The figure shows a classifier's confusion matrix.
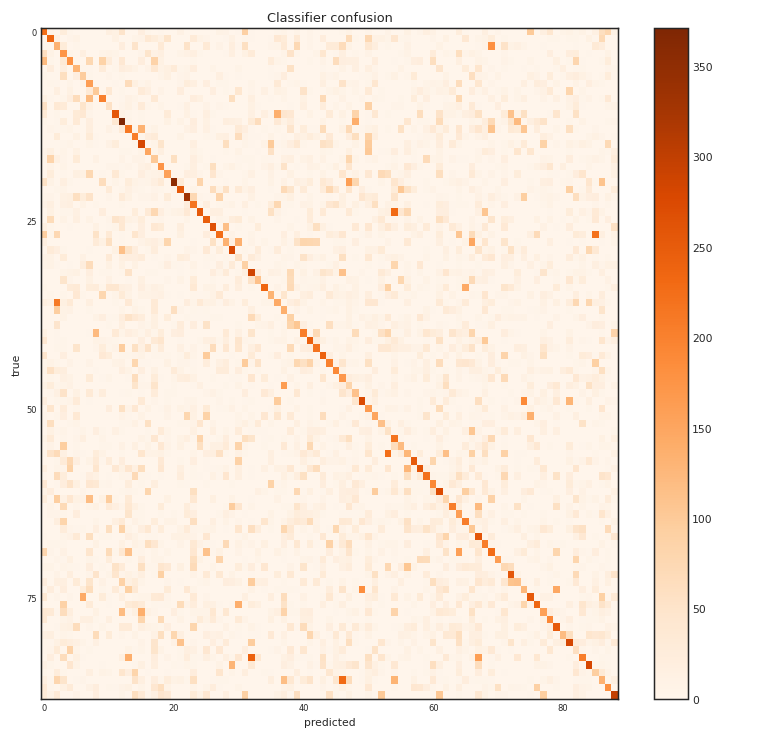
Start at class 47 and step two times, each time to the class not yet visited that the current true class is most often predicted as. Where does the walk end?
2
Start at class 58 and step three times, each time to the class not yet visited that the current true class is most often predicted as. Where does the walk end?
66
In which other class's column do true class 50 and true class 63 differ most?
67
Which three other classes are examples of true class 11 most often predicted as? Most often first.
36, 72, 48
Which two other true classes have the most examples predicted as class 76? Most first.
87, 27
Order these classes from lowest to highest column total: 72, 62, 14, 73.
73, 72, 62, 14
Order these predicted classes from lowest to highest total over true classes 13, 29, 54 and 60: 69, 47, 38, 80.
80, 38, 47, 69
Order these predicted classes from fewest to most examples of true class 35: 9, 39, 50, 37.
39, 50, 37, 9
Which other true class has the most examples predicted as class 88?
40
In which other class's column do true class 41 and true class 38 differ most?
68
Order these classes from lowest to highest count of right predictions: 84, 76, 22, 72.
76, 72, 84, 22
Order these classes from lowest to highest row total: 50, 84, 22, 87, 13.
50, 87, 84, 22, 13
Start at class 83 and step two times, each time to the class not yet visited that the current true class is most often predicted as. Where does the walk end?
46
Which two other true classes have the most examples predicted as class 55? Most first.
21, 33
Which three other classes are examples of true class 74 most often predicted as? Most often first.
49, 79, 13
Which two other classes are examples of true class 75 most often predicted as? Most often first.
6, 86
